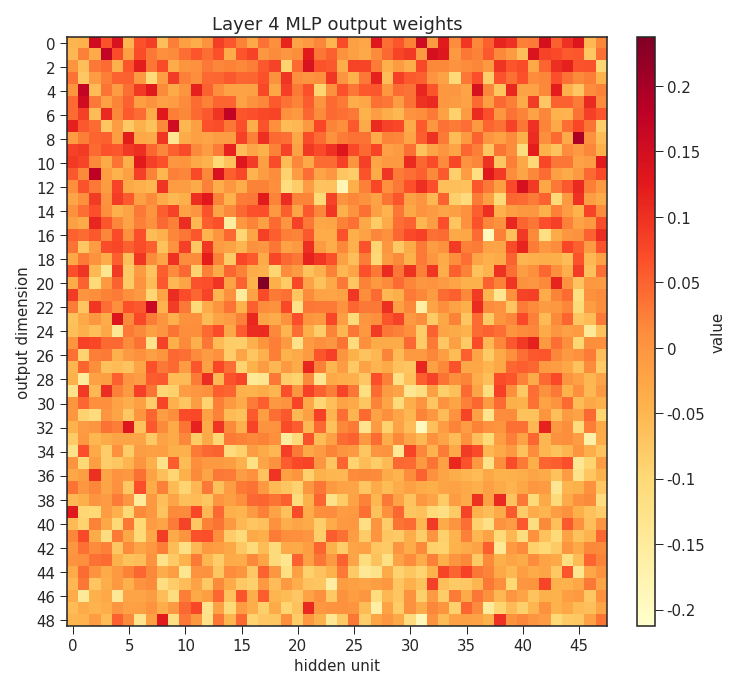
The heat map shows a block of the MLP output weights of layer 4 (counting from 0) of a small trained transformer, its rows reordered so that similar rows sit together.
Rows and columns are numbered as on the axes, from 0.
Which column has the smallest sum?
37
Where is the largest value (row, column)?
20, 17
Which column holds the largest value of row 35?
34
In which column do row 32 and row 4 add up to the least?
45
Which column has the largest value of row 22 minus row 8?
9
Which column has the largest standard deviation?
31
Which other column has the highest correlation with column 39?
43
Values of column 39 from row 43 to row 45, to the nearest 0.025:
-0.025 -0.05 -0.1
